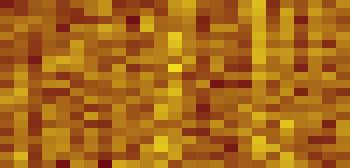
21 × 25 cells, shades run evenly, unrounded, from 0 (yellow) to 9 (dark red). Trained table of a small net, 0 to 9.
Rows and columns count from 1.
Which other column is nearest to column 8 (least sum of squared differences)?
24
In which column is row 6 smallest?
13
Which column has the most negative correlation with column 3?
6
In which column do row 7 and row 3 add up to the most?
10
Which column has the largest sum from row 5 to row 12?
3
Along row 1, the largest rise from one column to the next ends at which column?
20
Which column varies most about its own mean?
5
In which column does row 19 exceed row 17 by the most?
17
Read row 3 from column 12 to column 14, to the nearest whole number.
5 5 4
